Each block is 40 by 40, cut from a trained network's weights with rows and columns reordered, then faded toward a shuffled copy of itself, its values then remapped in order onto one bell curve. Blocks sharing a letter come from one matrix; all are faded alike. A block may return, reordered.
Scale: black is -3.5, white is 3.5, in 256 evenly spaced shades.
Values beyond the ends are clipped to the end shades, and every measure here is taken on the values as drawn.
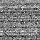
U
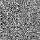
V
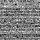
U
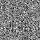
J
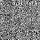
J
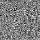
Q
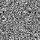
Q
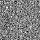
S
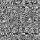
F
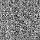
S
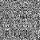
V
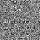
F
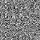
Q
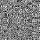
Q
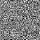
F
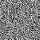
Q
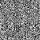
J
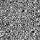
S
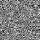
F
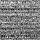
U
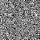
S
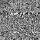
J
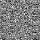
F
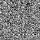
J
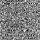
J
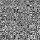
V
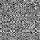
F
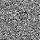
Q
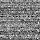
U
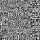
V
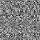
F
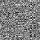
F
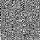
V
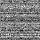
U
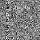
V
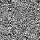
V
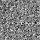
J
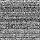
U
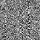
V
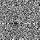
J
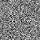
Q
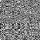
F
